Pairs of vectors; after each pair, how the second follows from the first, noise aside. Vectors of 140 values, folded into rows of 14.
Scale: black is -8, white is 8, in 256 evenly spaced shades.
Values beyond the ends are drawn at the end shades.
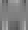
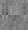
wrapped around, negated, shrunk.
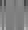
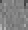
partly zeroed.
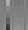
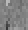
partly zeroed.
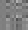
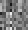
reversed, scaled up.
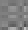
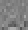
partly zeroed.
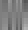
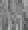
negated.
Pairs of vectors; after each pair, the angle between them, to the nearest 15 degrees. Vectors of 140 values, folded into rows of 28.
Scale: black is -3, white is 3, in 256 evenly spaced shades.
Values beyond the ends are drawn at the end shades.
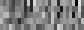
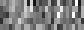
165 degrees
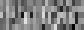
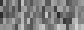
120 degrees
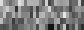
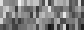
15 degrees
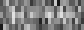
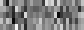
135 degrees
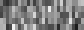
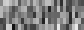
165 degrees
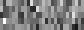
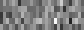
75 degrees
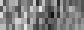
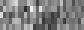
45 degrees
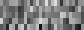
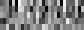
105 degrees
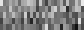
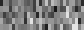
150 degrees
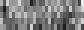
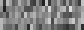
45 degrees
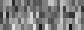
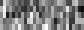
60 degrees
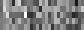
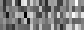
150 degrees
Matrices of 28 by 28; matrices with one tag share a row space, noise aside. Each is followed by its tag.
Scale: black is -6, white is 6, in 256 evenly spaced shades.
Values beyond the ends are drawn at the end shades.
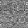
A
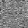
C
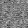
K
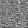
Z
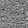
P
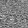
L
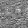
Z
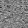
K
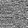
Z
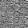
Z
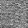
Z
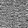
Z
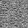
L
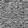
C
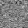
C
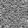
C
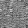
A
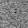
L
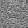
P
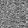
P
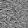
L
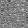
P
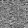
A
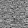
A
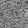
K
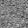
P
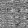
Z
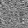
C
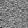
L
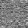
Z
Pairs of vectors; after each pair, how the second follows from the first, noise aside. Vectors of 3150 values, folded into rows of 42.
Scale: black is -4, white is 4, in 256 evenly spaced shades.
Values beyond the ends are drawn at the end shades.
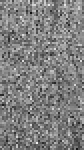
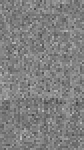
wrapped around, negated, shrunk.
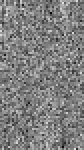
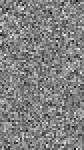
sign-scrambled.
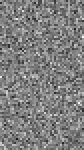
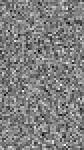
wrapped around, negated.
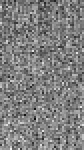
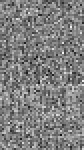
wrapped around, negated.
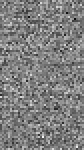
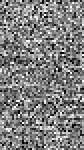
reversed, negated, scaled up.
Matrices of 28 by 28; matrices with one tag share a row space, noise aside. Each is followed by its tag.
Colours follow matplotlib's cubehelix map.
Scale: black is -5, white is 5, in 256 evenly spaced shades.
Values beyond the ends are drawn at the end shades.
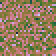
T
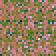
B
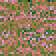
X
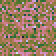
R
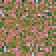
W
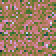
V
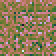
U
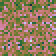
U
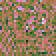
R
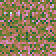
X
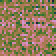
W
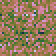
R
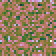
U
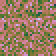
U
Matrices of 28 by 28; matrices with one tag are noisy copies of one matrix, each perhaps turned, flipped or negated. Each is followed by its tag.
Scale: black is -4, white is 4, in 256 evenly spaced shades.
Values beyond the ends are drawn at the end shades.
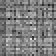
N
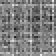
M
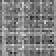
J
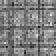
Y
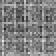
M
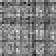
J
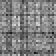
J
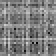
Y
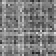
J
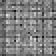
N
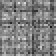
J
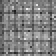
M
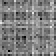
J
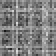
Y
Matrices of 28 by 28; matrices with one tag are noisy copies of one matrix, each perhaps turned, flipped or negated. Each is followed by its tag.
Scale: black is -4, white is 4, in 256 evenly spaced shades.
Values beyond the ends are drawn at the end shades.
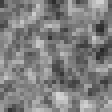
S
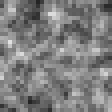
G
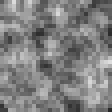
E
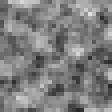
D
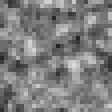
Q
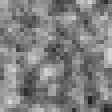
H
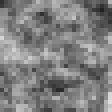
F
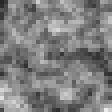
F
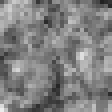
F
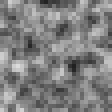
Q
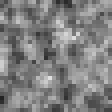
Q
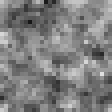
E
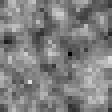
E
